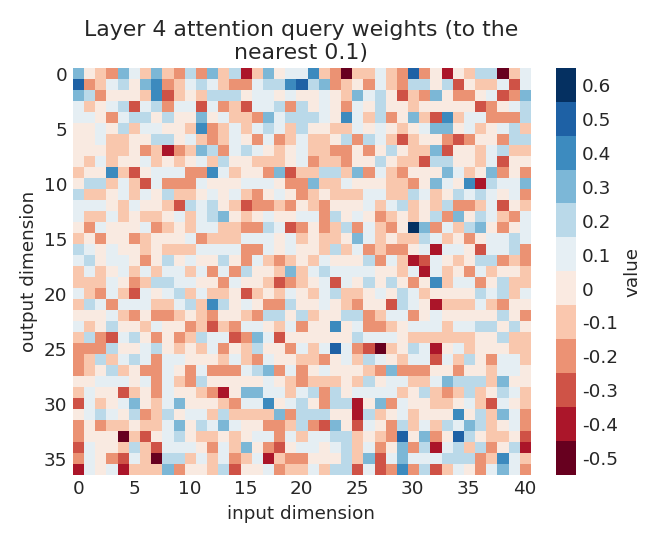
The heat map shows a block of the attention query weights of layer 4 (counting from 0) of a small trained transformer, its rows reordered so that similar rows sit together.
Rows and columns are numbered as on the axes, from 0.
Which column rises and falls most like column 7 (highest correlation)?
0
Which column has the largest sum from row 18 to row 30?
38
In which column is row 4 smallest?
32
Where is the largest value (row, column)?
14, 30
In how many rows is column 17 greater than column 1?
19
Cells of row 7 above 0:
10
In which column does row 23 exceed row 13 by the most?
39
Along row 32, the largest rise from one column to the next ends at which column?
23
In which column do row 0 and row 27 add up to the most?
17
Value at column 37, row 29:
0
